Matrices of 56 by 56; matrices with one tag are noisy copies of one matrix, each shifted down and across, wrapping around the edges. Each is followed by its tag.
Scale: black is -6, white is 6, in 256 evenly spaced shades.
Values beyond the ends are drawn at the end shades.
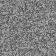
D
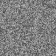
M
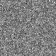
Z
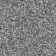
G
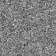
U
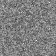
G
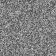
Z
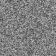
G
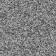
G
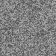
M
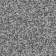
Z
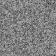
U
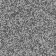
G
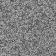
G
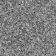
G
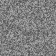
U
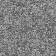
M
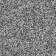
U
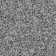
Z
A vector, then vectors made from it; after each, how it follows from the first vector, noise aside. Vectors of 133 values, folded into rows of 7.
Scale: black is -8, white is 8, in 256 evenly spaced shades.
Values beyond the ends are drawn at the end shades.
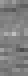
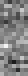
wrapped around, scaled up.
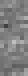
reversed.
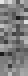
wrapped around, scaled up.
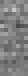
wrapped around.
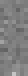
wrapped around, partly zeroed.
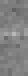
partly zeroed.
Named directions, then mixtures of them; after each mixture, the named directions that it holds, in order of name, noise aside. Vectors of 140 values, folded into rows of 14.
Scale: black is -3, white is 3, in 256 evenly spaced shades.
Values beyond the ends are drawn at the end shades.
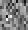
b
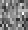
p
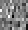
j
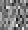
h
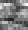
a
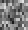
a, p.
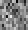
b.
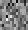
b.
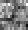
a, j.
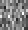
h, j, p.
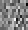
h.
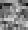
a.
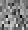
b, h.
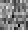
a, h, j.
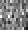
h, j, p.
